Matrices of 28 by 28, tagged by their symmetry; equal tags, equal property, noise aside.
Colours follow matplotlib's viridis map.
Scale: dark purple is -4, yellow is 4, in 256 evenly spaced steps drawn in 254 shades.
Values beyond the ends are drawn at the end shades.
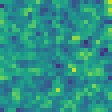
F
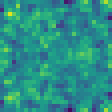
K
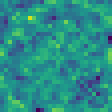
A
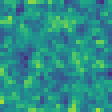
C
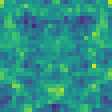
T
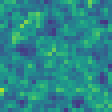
A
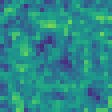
A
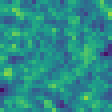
F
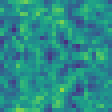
K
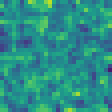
C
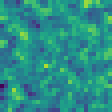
C
